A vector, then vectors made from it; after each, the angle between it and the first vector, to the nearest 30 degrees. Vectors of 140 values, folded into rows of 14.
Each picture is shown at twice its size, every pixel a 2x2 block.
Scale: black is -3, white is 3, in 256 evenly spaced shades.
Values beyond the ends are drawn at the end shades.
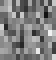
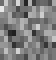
60 degrees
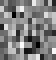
120 degrees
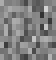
90 degrees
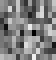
60 degrees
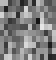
90 degrees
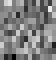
60 degrees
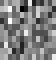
60 degrees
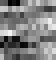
90 degrees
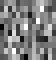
90 degrees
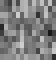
150 degrees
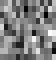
30 degrees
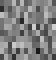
120 degrees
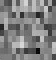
150 degrees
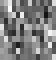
30 degrees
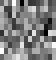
90 degrees
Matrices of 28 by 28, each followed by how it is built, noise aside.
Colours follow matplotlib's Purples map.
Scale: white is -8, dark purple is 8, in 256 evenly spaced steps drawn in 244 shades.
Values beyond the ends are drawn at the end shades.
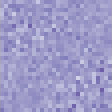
block diagonal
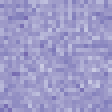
blocks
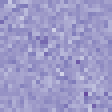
block diagonal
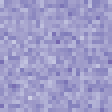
blocks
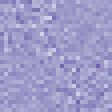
block diagonal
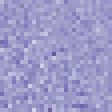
lower triangular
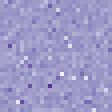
sparse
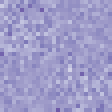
block diagonal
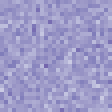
noise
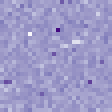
sparse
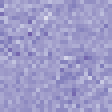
block diagonal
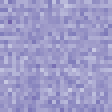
blocks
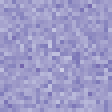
noise
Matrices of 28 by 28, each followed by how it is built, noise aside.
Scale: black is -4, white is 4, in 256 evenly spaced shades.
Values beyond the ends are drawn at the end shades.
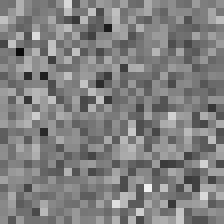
block diagonal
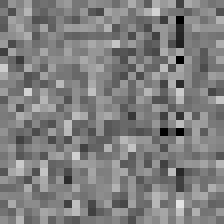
uneven columns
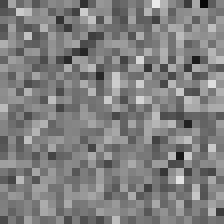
upper triangular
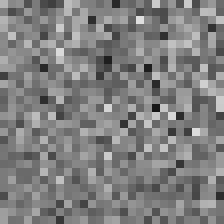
upper triangular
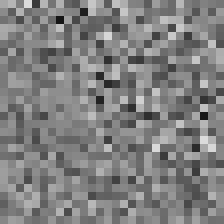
upper triangular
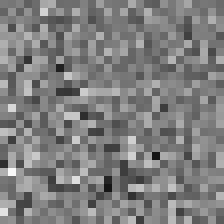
lower triangular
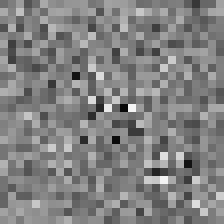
banded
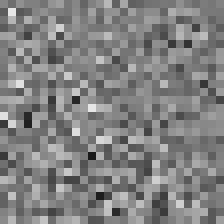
lower triangular
